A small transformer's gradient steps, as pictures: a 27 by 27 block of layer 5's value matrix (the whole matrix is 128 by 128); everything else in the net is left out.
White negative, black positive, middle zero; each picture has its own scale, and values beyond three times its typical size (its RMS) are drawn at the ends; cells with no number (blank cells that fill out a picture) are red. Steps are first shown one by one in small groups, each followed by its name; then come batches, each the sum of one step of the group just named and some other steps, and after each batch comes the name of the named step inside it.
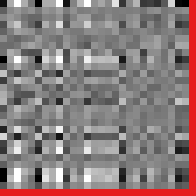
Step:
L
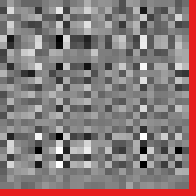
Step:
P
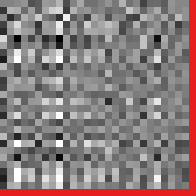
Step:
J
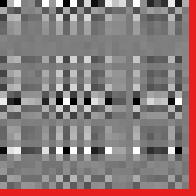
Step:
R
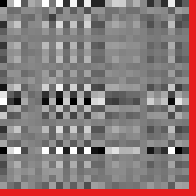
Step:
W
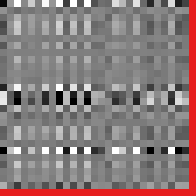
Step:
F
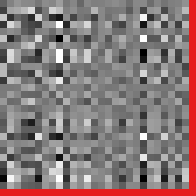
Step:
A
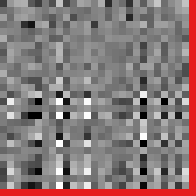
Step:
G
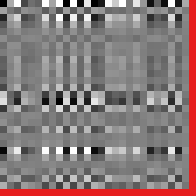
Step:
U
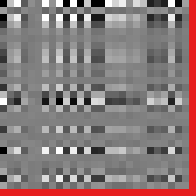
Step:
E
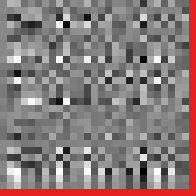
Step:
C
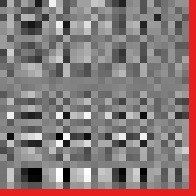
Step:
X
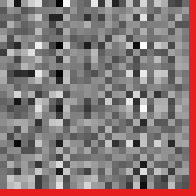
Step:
P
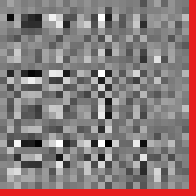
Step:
C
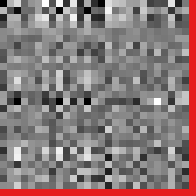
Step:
E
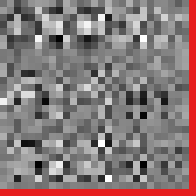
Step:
P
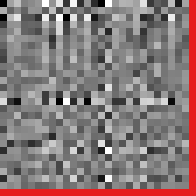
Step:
E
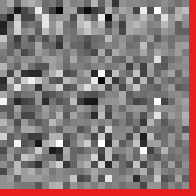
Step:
J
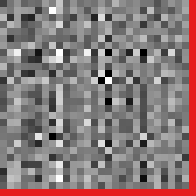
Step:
A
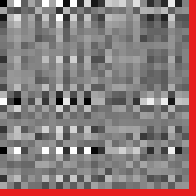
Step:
E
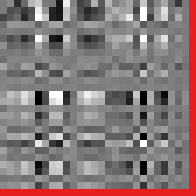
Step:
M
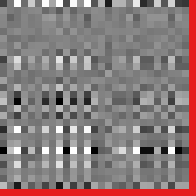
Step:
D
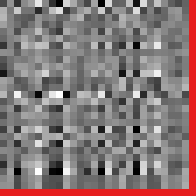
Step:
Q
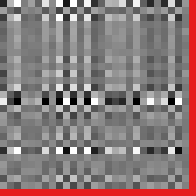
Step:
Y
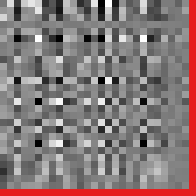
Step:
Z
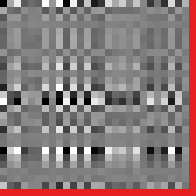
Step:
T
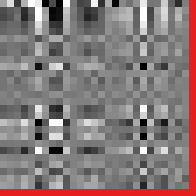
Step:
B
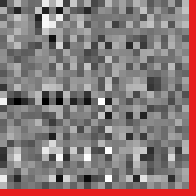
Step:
T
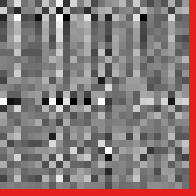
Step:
Y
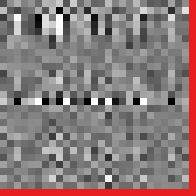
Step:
Y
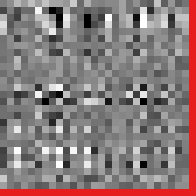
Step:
D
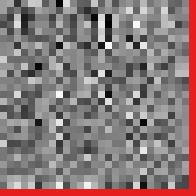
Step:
B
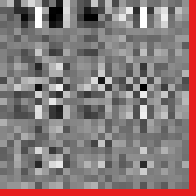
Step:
B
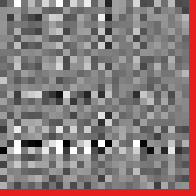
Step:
D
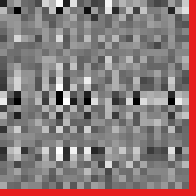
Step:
T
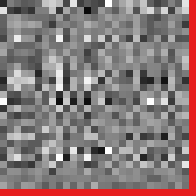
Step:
T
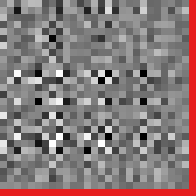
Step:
Z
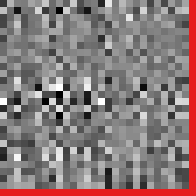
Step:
T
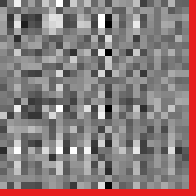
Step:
D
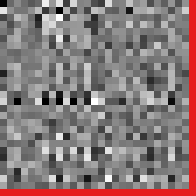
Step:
T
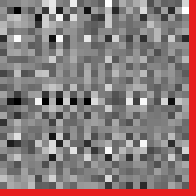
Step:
Y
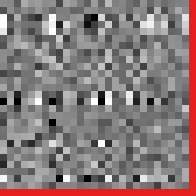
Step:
Q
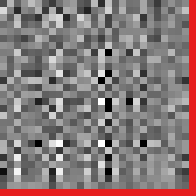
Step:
Z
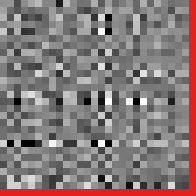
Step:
Q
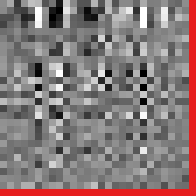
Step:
B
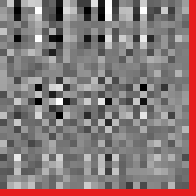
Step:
Z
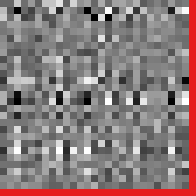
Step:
D
